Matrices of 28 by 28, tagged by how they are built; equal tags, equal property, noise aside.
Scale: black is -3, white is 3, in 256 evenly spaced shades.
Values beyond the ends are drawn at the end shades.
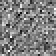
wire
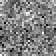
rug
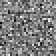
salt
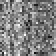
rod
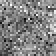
rug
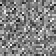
wire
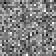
rod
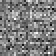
rod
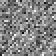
wire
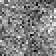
rug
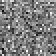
salt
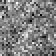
rug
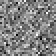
wire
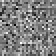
rod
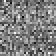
rod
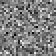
salt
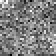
rug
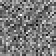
wire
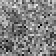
rug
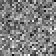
wire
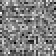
rod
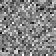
wire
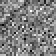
wire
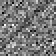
wire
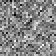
wire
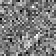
wire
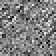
wire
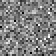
salt
